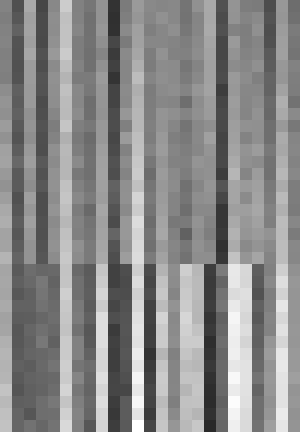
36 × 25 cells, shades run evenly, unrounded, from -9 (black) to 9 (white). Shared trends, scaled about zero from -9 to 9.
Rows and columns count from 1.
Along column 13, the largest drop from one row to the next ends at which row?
23
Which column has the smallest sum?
10
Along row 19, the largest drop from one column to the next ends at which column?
13
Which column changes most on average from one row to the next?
16
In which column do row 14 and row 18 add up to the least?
19
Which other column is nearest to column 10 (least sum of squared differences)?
2
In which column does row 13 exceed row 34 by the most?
18
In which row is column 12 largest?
36
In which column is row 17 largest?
12
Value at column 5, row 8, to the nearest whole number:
1
